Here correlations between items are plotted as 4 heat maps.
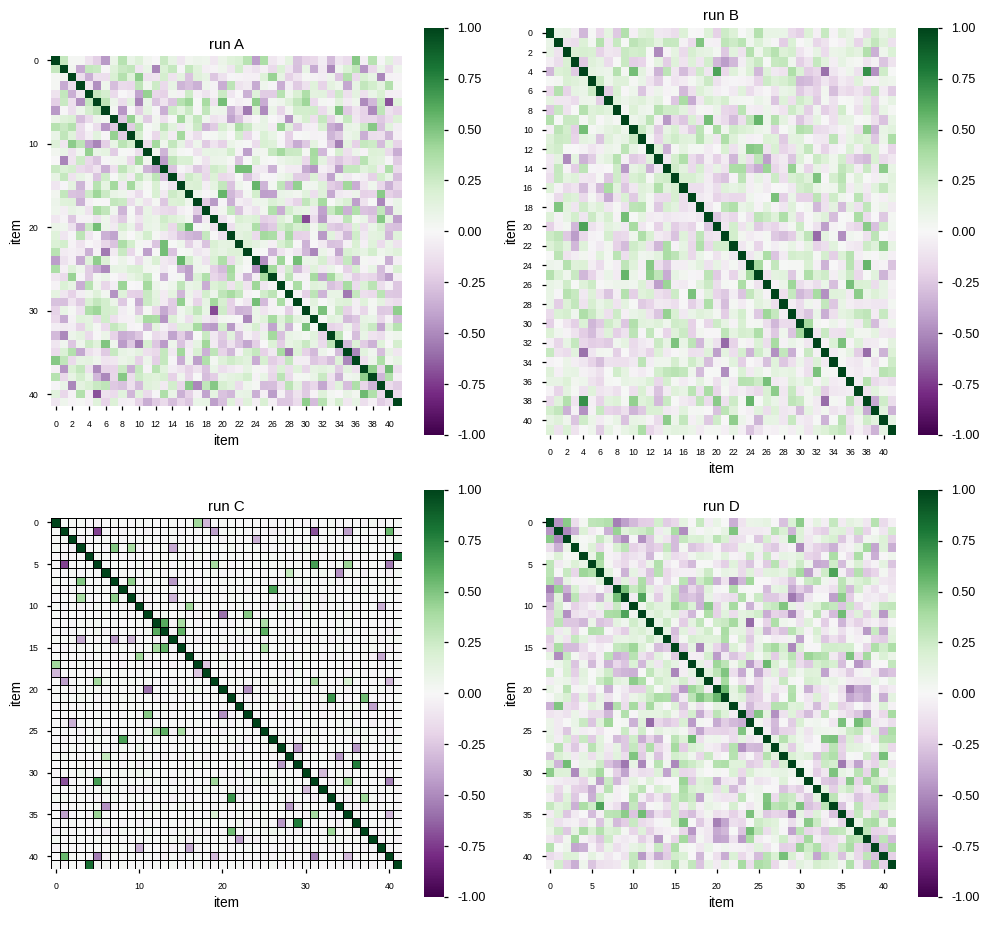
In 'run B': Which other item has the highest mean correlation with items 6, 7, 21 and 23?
1
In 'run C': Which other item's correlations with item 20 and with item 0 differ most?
11
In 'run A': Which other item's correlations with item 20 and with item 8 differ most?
5
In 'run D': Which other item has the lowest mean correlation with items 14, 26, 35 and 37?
29
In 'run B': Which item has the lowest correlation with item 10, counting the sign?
39
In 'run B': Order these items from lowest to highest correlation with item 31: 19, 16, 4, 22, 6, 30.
4, 6, 19, 22, 16, 30
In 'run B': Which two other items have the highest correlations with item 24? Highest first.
38, 12
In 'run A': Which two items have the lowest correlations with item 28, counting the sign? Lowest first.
35, 7
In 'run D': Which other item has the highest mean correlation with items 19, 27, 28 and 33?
10
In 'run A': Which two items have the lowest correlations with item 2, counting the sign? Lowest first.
39, 4
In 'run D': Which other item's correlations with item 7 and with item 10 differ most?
22
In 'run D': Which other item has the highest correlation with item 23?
25
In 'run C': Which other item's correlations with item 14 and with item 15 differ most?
13
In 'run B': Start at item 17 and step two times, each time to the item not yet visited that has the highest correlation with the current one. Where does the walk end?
37
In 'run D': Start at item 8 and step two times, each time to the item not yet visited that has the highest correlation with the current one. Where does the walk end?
11
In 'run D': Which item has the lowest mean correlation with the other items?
3
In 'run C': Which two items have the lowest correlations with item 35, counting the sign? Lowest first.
1, 40
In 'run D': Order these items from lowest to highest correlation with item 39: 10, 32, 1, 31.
1, 10, 31, 32
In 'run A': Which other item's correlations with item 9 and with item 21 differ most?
7
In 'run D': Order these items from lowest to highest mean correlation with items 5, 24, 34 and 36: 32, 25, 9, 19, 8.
9, 8, 32, 19, 25
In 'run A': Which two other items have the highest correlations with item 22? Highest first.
13, 8
